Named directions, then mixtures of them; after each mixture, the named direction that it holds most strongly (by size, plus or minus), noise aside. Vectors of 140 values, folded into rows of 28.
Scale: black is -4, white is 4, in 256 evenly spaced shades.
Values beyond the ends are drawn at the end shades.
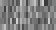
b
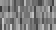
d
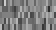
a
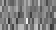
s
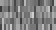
d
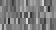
a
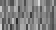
s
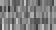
d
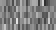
b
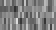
a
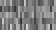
d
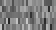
a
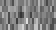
s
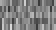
d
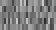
b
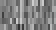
b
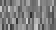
s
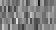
b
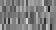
a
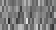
s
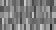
d
